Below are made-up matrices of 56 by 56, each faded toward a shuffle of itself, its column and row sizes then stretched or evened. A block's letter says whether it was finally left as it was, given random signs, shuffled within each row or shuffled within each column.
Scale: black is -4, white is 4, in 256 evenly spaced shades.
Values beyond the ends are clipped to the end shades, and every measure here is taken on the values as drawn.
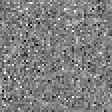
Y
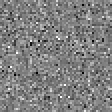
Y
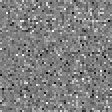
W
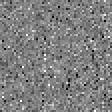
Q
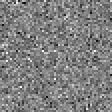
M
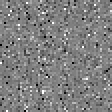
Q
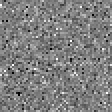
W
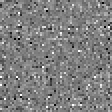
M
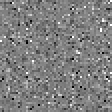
Y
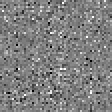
Y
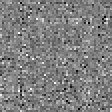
M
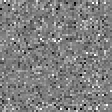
M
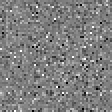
Y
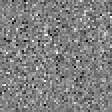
Y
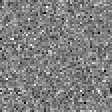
W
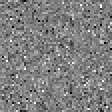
Q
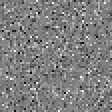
Q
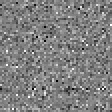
Y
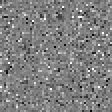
Y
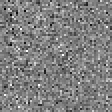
Q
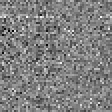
M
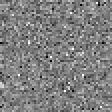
M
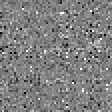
M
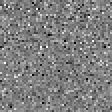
W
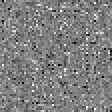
Q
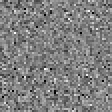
M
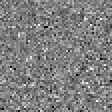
W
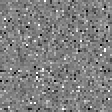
W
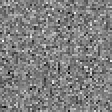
Q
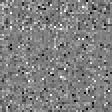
Y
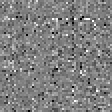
M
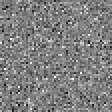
W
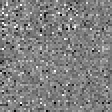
Y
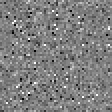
Q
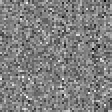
Q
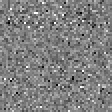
W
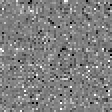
M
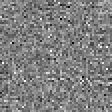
M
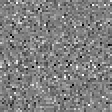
W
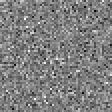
W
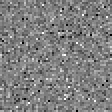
W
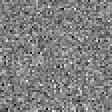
W
